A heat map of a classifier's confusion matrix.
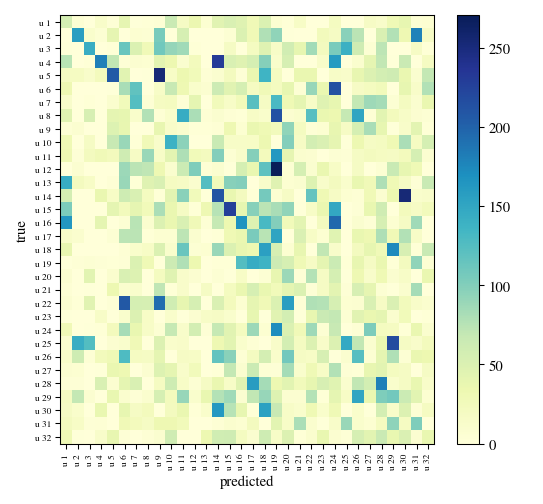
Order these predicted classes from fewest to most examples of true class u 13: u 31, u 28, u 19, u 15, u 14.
u 31, u 14, u 19, u 28, u 15
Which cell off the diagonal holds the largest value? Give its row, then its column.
u 12, u 19
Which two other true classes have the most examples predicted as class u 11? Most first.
u 8, u 18
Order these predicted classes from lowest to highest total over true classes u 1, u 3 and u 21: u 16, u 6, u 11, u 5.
u 5, u 16, u 11, u 6
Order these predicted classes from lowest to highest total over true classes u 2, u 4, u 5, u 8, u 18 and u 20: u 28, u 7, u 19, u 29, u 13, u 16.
u 13, u 7, u 16, u 28, u 29, u 19
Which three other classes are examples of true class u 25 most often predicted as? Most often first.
u 29, u 2, u 3
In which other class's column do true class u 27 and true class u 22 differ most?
u 6
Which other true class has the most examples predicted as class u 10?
u 3
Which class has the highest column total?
u 19
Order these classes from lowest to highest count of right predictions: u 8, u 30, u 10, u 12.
u 30, u 8, u 12, u 10
